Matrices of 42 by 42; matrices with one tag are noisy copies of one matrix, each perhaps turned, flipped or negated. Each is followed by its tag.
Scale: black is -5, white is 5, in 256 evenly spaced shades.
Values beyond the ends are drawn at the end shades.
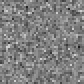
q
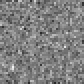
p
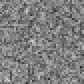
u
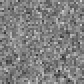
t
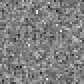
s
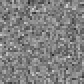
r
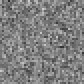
t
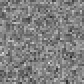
t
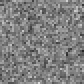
r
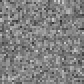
p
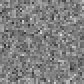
p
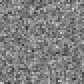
r
